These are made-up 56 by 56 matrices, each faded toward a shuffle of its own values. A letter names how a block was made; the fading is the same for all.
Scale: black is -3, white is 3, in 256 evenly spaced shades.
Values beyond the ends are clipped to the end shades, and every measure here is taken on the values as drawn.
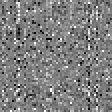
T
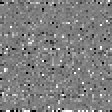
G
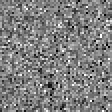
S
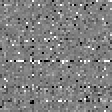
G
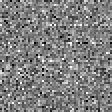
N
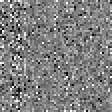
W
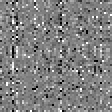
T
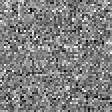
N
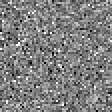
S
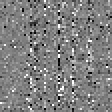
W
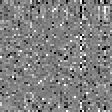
T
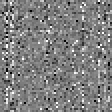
W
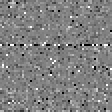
G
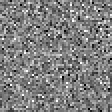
S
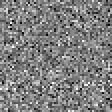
N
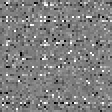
G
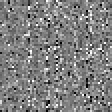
W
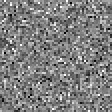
S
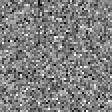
S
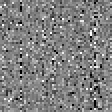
W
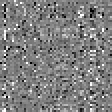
T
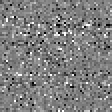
G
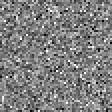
S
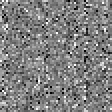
W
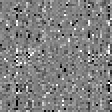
T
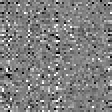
T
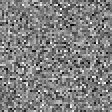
N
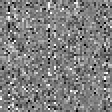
W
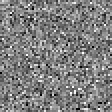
N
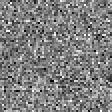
N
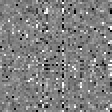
T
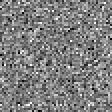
N
